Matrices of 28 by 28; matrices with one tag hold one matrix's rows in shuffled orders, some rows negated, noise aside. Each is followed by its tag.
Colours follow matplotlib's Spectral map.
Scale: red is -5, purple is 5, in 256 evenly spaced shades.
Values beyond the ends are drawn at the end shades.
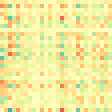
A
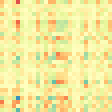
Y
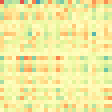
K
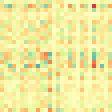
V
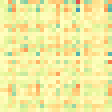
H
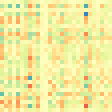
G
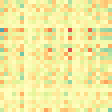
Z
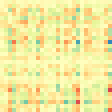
H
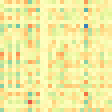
G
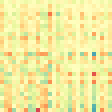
V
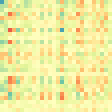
A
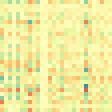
G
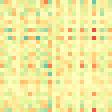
V
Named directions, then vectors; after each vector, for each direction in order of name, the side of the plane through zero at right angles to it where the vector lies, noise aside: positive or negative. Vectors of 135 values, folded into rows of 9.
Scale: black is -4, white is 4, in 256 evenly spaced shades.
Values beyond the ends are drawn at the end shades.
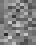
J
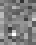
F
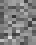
negative, positive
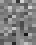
negative, negative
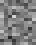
positive, negative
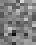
negative, negative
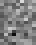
negative, negative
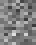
positive, positive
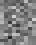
positive, negative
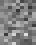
positive, positive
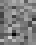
negative, positive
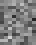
negative, positive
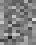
positive, negative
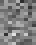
positive, positive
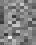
negative, positive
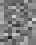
positive, negative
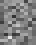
negative, positive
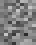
negative, negative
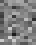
negative, positive
